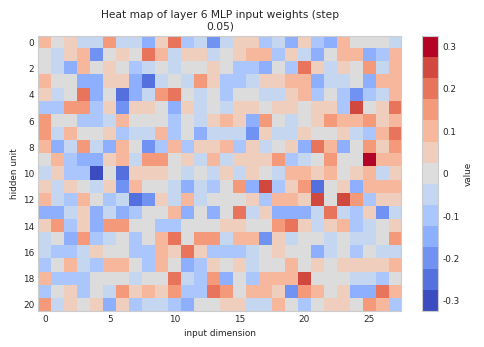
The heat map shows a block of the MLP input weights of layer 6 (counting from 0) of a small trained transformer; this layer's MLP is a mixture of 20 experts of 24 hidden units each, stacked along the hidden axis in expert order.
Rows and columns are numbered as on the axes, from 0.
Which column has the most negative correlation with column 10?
24
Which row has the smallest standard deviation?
17
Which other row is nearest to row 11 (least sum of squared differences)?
7
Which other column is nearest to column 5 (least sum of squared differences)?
1
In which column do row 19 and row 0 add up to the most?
10
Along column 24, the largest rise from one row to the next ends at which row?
5
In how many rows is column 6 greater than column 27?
4
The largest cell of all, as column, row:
25, 9
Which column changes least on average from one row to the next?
22
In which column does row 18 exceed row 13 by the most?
20
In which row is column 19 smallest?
19
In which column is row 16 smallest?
21
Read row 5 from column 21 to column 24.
0.05 0.05 -0.1 0.25
